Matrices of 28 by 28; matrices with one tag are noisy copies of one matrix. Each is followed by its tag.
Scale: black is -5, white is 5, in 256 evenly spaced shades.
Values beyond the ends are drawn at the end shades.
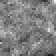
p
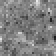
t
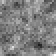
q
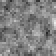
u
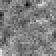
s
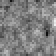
u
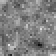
q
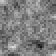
q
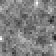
t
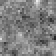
t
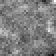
p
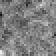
s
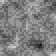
q
